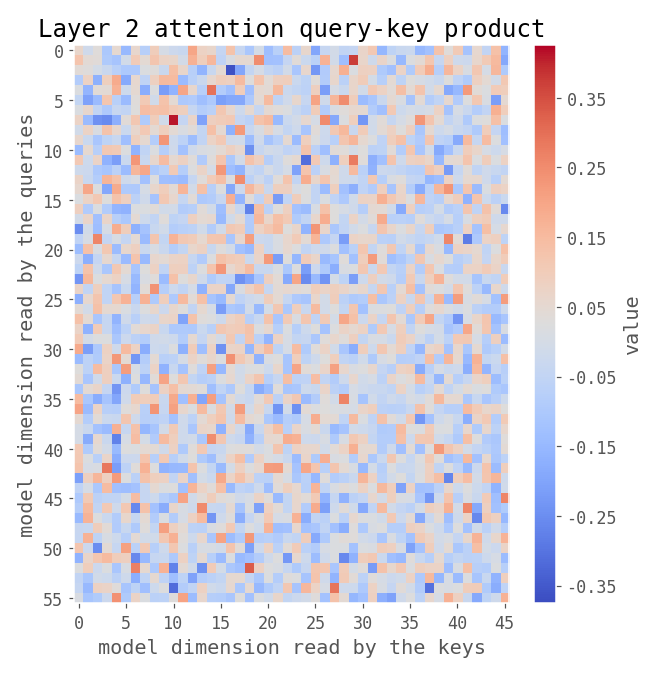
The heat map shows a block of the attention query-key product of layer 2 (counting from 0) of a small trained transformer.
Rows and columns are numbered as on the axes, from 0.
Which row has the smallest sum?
51
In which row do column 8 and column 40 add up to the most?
24
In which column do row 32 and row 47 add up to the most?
23
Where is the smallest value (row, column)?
2, 16
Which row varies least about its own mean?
29
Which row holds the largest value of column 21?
42
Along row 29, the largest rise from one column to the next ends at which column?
21
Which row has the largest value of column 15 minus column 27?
22
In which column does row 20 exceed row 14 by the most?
3
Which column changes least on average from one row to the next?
43
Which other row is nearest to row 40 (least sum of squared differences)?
26
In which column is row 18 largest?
25
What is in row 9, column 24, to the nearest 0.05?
0.1
